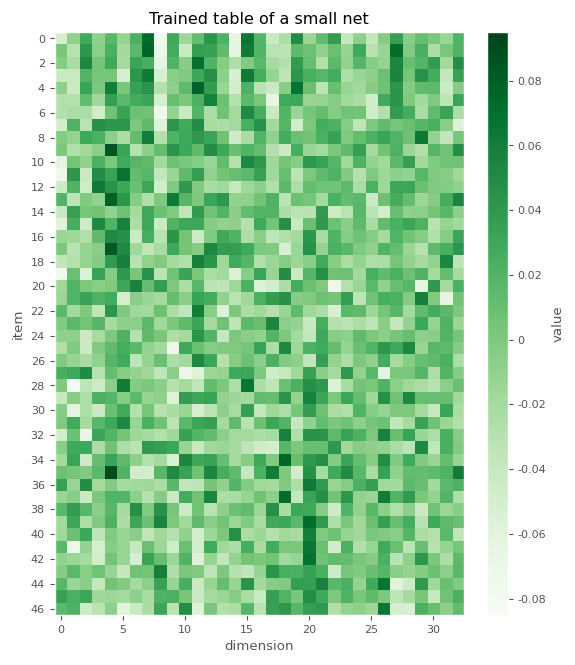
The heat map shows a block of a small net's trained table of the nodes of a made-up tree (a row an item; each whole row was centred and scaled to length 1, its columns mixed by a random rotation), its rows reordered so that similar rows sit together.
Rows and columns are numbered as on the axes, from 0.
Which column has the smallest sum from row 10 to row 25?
0
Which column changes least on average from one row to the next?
24
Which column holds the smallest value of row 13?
25
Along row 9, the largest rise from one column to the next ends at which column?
4
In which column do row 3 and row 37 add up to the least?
14
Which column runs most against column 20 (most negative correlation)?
11
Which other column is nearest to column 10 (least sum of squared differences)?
26
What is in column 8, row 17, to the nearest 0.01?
-0.02
